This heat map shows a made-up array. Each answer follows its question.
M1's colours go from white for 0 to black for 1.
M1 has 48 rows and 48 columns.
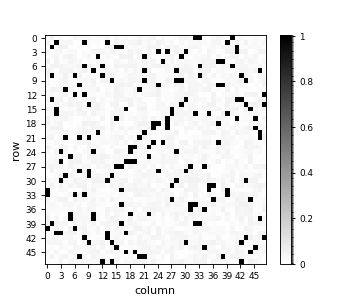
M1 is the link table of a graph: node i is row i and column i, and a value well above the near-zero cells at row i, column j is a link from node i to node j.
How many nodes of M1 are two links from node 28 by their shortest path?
9
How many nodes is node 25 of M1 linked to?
2
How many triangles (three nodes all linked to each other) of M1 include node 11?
0
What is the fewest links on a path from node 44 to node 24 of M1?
5
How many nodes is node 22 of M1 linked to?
3
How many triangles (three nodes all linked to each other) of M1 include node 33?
1
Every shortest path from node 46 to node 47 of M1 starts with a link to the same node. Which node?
node 21
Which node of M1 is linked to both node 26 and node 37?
node 18
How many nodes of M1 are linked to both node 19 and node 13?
0
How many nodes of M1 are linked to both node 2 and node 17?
2
